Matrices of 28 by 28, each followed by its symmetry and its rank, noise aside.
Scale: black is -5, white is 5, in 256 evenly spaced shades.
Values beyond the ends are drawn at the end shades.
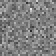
no symmetry, rank seven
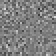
no symmetry, rank seven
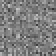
no symmetry, rank six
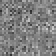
no symmetry, rank six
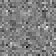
antisymmetric, rank six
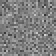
no symmetry, rank six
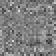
antisymmetric, rank six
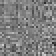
antisymmetric, rank six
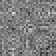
symmetric, rank five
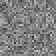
no symmetry, rank six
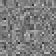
no symmetry, rank seven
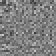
no symmetry, rank five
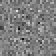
no symmetry, rank seven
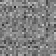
no symmetry, rank seven
